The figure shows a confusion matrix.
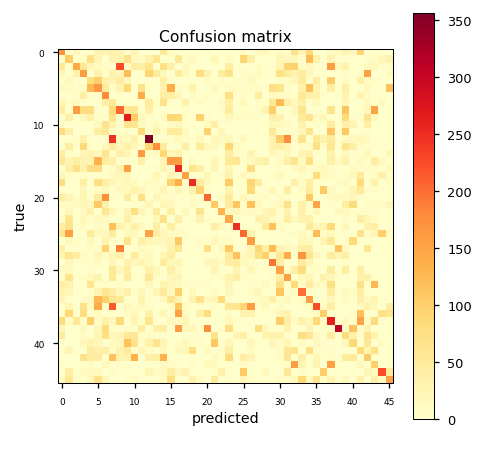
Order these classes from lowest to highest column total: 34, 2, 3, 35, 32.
2, 32, 3, 35, 34
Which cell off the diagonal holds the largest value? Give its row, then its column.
12, 7
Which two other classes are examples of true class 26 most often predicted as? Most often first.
16, 40
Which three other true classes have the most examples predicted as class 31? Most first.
12, 28, 2
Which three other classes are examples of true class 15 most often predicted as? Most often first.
16, 5, 34
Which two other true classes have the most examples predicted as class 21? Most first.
40, 39
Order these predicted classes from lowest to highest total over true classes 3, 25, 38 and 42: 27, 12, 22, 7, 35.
22, 27, 35, 7, 12
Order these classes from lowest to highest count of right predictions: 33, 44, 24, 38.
33, 44, 24, 38
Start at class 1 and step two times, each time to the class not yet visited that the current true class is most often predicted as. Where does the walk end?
5
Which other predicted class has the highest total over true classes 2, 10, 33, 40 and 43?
37
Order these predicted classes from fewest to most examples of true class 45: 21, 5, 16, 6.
16, 6, 21, 5
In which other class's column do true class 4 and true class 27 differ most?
8
